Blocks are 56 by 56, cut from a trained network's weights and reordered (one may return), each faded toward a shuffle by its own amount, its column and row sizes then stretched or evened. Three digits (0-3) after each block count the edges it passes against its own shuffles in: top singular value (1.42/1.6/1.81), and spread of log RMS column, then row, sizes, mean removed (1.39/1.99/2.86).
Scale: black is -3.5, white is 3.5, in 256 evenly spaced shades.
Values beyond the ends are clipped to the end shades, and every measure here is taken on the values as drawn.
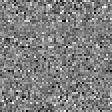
1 0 2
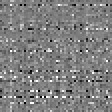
1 1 3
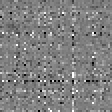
1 2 2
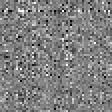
1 2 1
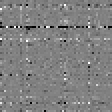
3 1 2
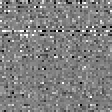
1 0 3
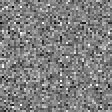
0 1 1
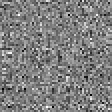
3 2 1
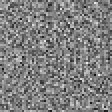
2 0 0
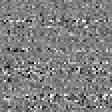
0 1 3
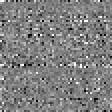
0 1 3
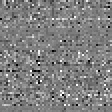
0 1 3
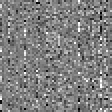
1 3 0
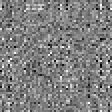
3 2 2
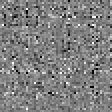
0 2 2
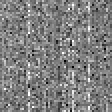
2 2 0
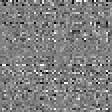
2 2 3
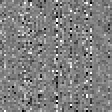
0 3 0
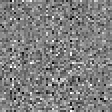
2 2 2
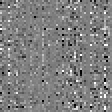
0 3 2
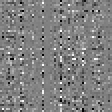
0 3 2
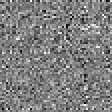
3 1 2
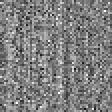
2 0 0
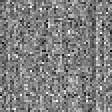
1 0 1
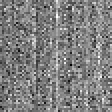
2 1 0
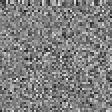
3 0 1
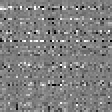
1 1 3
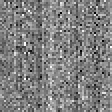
2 1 0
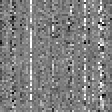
3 3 0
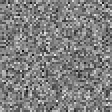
3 1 0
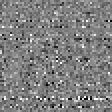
0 1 3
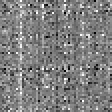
2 2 2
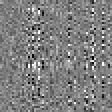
3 3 1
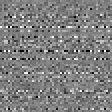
3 0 3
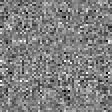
2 1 2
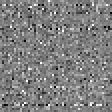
0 0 2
